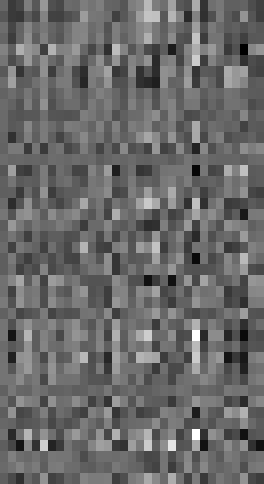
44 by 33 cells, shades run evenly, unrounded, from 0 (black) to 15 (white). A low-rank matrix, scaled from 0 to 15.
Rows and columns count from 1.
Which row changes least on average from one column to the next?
15
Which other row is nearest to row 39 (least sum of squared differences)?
11
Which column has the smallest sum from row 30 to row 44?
31
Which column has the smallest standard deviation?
1
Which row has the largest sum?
40
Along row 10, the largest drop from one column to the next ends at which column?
7
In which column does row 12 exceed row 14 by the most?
25
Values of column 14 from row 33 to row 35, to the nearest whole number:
2 3 5
